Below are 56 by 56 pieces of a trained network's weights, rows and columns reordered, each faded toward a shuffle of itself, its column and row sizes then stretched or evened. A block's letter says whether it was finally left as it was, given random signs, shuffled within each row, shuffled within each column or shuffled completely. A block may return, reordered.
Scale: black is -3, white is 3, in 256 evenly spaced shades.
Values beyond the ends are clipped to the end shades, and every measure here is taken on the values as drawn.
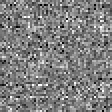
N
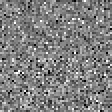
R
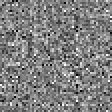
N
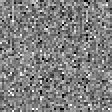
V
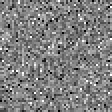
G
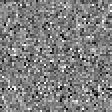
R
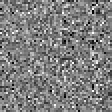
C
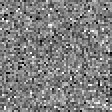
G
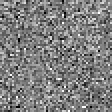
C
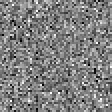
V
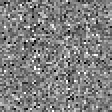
V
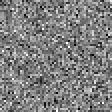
G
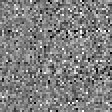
N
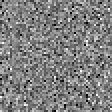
V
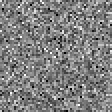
G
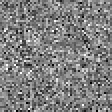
C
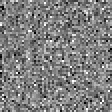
V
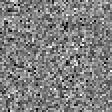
V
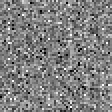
V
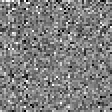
C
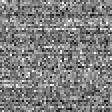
R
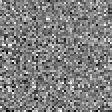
N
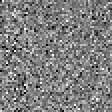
V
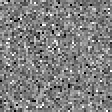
G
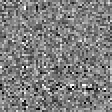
C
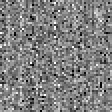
V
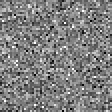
G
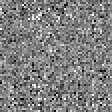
N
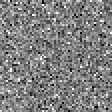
G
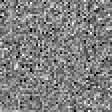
V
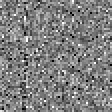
V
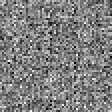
V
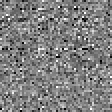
N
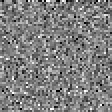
R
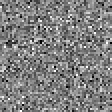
R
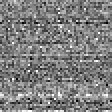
N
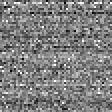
R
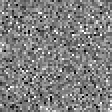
R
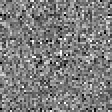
C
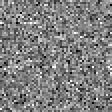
R
